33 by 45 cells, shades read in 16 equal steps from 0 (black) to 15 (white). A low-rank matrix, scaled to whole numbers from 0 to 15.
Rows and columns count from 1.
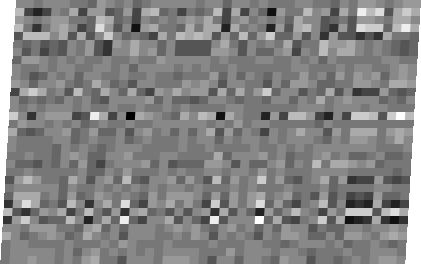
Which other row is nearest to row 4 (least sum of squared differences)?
15
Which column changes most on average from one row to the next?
29
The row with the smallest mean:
28
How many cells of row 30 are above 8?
11
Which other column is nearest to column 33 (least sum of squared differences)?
1
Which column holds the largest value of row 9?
44
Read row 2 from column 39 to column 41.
14 11 13
